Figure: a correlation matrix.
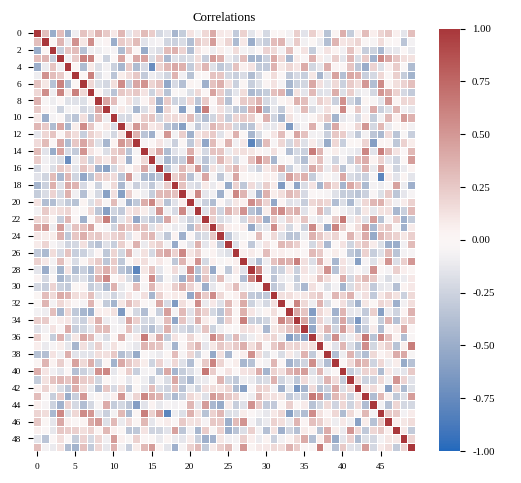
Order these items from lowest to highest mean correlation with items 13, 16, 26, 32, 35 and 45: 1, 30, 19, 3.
30, 1, 19, 3
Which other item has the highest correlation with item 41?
47
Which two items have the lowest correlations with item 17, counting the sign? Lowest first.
45, 6
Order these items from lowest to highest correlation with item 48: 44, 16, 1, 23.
23, 1, 44, 16
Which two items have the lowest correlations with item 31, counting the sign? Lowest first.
20, 15
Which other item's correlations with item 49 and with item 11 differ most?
33
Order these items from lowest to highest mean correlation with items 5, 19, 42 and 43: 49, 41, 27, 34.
34, 27, 49, 41
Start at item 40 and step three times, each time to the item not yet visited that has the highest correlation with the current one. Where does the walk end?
29
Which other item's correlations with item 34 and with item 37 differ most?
43
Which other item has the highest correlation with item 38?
28
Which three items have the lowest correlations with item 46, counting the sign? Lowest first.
42, 25, 44
